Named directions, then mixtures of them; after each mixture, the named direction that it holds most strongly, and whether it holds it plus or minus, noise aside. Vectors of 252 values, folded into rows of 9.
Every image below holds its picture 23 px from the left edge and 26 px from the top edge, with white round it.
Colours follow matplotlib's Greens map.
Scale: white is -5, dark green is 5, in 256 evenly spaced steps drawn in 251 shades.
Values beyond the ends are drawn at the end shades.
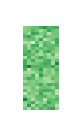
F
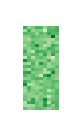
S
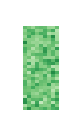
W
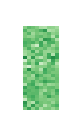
F, minus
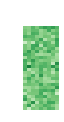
F, plus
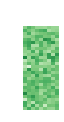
F, minus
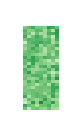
W, minus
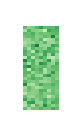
S, plus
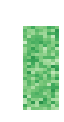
W, minus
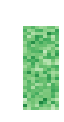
W, minus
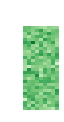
F, minus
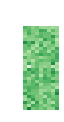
F, minus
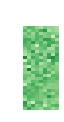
S, minus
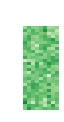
S, minus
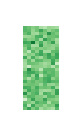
F, minus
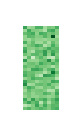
S, plus
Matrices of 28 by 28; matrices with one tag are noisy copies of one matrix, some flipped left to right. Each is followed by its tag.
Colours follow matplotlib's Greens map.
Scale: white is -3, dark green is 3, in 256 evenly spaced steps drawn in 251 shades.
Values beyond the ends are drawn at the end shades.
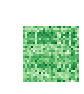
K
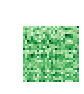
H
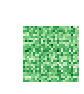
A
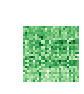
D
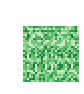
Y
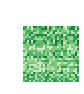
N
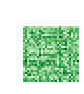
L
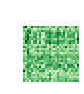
K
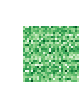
A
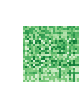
D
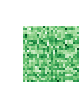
H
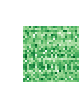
Y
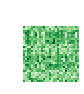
K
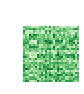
H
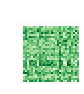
L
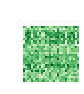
K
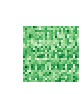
Y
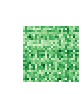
Y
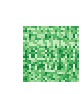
Y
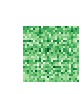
A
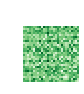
A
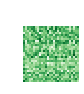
N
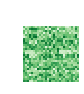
H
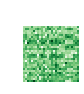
H
